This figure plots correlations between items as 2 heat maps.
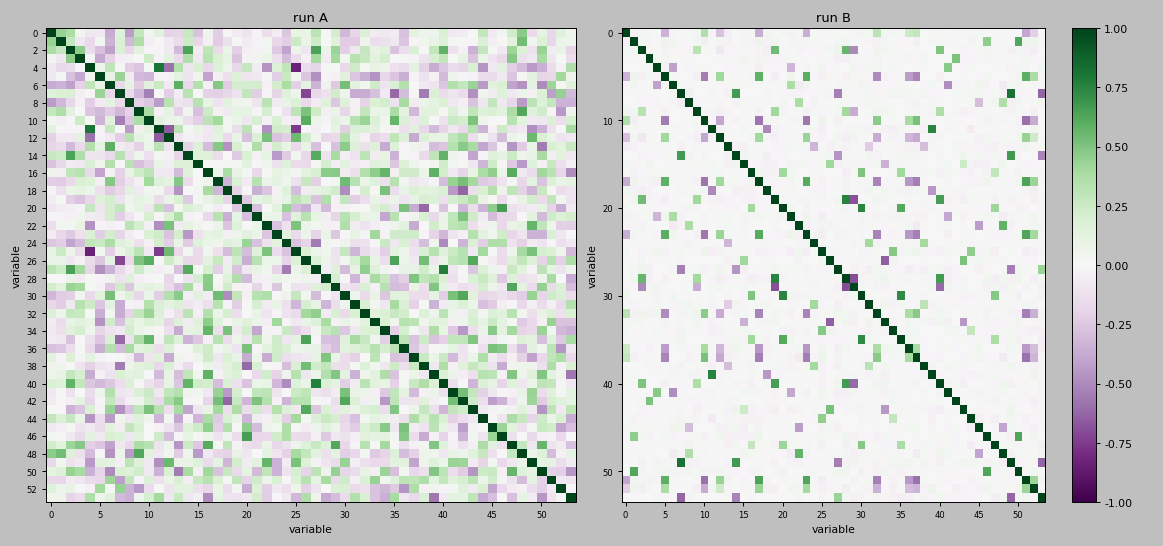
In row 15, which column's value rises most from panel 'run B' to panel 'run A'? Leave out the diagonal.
33
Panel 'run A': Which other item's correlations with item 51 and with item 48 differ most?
6
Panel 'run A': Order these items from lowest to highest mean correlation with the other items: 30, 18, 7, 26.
7, 18, 30, 26
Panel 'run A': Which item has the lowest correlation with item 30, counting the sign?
18
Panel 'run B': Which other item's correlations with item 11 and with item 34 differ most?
39
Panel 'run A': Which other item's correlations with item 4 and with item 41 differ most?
25
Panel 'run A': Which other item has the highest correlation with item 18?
34
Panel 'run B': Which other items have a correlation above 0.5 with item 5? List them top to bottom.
17, 23, 51
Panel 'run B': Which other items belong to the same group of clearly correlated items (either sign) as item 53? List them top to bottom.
7, 14, 27, 49
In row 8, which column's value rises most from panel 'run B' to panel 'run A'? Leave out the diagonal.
45
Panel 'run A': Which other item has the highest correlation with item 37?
28
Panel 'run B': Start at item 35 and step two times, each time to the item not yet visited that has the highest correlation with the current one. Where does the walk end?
20
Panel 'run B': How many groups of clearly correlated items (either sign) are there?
12
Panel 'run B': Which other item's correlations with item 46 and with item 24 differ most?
50
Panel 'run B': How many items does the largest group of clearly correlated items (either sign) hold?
11
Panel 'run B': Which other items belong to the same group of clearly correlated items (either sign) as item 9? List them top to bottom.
2, 19, 28, 29, 40
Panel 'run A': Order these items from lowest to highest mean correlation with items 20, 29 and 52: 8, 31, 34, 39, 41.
8, 31, 41, 34, 39
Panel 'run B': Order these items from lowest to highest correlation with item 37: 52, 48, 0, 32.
52, 48, 0, 32
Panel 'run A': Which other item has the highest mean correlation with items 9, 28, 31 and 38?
26
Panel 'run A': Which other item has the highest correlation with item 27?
40
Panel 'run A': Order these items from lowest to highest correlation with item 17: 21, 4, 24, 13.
24, 4, 21, 13
